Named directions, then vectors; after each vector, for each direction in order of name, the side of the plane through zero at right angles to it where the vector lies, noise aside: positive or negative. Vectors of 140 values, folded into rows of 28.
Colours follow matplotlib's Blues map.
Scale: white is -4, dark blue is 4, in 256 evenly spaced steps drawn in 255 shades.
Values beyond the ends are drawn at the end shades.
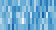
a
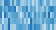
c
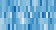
positive, positive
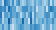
negative, positive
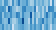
negative, positive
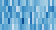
negative, positive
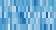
negative, negative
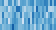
positive, negative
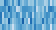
negative, positive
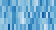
positive, positive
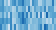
negative, negative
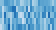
positive, positive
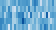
negative, negative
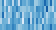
positive, negative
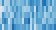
positive, negative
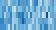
negative, negative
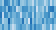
negative, positive
